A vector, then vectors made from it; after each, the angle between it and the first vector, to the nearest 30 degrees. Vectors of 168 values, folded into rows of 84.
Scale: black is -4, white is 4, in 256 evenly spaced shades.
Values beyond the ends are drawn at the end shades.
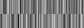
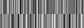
30 degrees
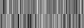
30 degrees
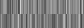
150 degrees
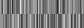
150 degrees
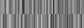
90 degrees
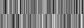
30 degrees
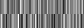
150 degrees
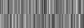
120 degrees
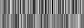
90 degrees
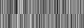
120 degrees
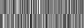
60 degrees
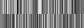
90 degrees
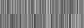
90 degrees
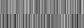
120 degrees
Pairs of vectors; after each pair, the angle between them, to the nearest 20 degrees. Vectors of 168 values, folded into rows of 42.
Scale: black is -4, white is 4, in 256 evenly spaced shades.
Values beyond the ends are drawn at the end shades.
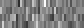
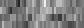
40 degrees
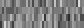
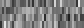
20 degrees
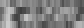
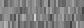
60 degrees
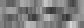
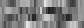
20 degrees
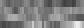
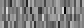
80 degrees
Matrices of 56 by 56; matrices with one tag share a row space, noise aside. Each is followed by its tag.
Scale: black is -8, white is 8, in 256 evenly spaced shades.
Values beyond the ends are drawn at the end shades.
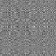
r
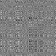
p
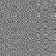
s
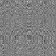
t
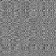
r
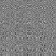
t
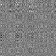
p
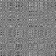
p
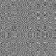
s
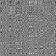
p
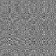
r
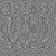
r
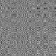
s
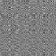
r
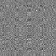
t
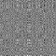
t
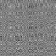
p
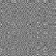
s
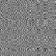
s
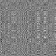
s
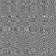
r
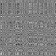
p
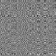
s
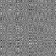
p
